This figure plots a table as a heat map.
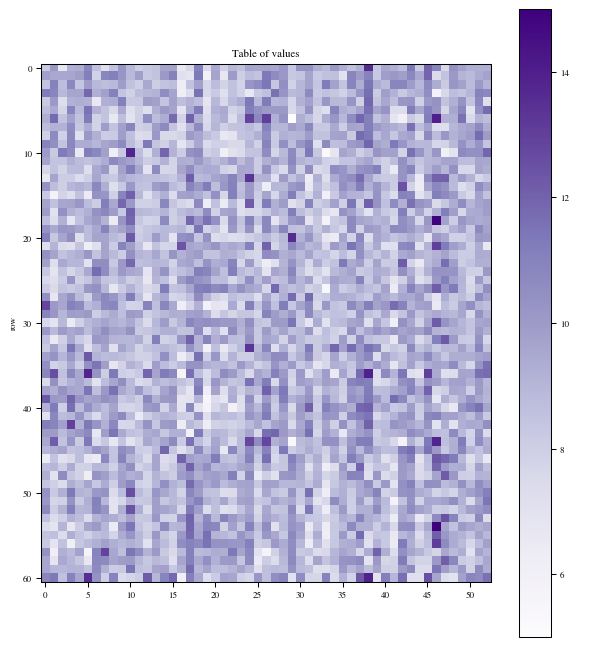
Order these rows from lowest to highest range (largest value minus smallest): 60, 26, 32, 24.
24, 32, 26, 60
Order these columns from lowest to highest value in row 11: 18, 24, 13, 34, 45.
34, 13, 45, 24, 18
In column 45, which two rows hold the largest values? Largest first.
36, 60
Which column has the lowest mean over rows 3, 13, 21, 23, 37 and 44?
44
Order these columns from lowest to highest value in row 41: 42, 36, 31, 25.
31, 25, 42, 36
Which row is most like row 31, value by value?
19
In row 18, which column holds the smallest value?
33
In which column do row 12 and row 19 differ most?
41
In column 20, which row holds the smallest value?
28
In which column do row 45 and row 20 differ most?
29
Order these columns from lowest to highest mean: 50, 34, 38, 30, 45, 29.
50, 34, 30, 29, 45, 38
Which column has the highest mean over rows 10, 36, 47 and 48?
17
